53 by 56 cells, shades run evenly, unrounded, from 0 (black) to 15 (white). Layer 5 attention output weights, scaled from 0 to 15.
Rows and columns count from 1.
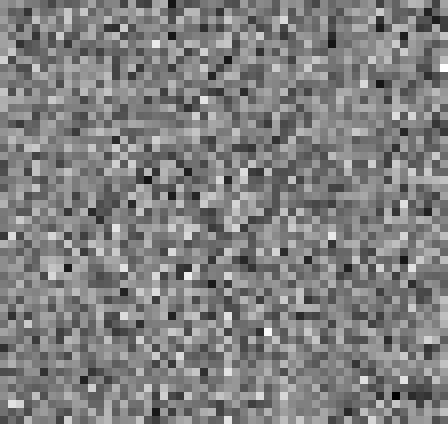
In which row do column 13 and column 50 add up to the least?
50
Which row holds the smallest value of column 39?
33
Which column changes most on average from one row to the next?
29
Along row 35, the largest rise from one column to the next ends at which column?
24
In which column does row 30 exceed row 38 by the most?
42
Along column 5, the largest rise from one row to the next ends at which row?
21
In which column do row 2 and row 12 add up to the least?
28
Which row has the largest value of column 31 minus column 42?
5
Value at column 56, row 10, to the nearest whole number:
6
